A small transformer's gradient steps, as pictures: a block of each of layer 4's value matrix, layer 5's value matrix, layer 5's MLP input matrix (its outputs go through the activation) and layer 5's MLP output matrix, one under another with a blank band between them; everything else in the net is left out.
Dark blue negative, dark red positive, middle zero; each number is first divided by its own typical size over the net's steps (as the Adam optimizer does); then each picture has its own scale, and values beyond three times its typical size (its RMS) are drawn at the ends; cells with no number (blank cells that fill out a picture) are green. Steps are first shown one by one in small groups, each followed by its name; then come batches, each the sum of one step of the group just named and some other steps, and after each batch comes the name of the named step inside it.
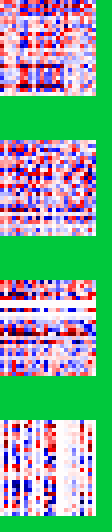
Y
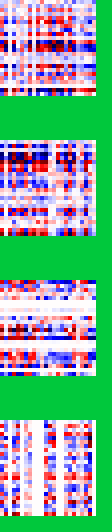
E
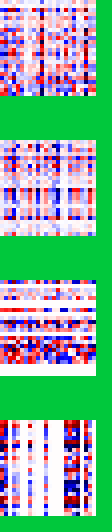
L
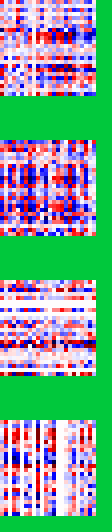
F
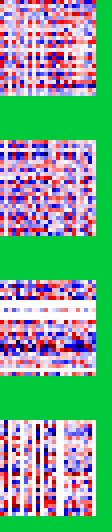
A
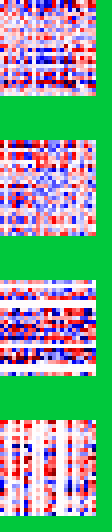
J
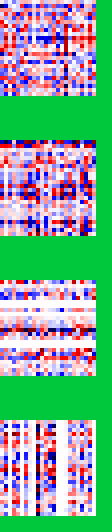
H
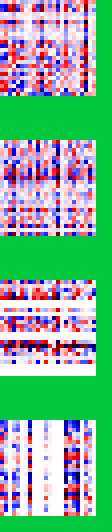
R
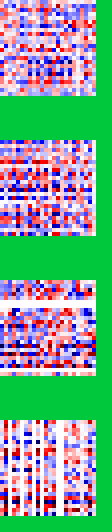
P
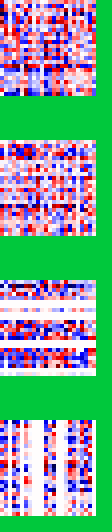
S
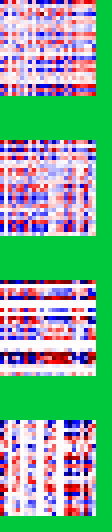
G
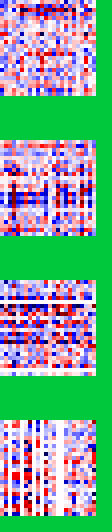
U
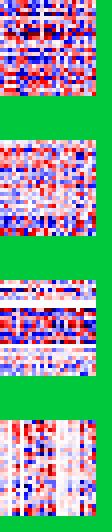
J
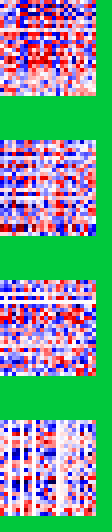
U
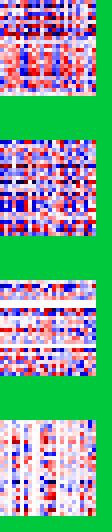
J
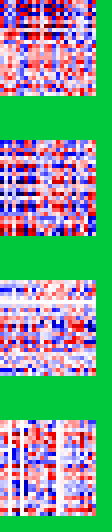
F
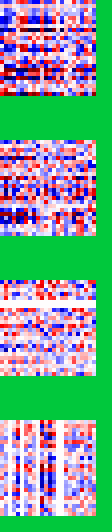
L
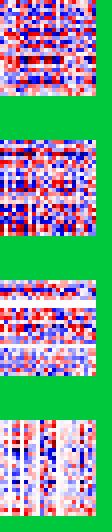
S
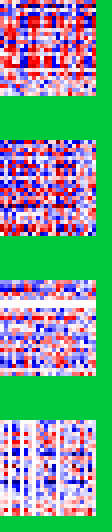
S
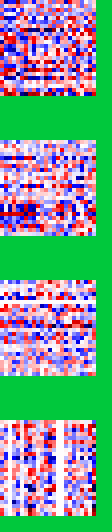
U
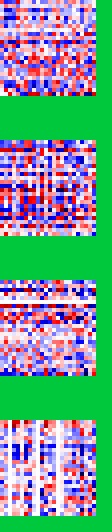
L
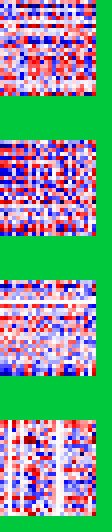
L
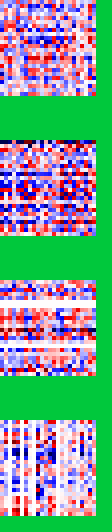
H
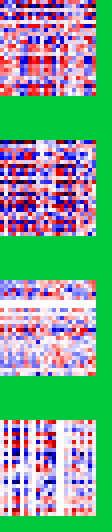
H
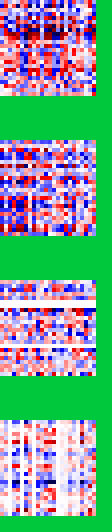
J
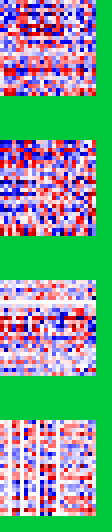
E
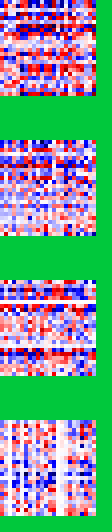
G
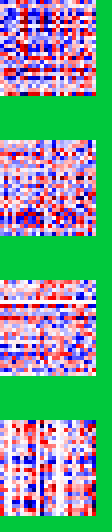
G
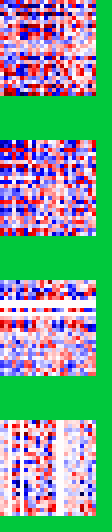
A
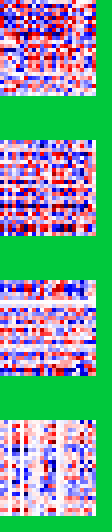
S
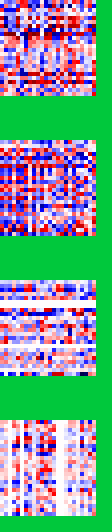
J
